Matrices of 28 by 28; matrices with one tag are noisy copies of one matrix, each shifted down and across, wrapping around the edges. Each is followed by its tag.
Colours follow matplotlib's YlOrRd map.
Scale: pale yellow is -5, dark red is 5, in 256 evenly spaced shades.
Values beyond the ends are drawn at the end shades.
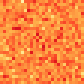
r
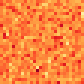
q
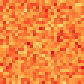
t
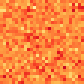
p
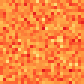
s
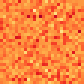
q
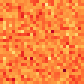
r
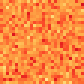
s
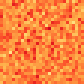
p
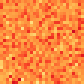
q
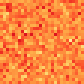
p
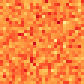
t
